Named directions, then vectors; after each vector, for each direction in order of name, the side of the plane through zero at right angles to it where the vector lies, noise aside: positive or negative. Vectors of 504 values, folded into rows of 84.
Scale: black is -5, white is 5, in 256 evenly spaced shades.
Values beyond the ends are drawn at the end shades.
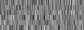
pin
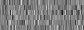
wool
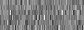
negative, negative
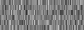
negative, positive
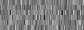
positive, positive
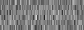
positive, positive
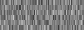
positive, negative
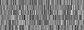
positive, negative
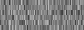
negative, positive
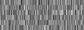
positive, negative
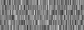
negative, positive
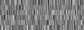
positive, negative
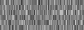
positive, negative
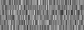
negative, positive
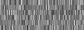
negative, positive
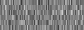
positive, negative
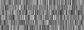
negative, positive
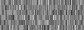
negative, positive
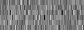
positive, positive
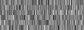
positive, negative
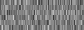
positive, negative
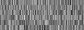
negative, positive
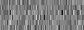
positive, positive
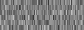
positive, negative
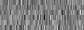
positive, positive
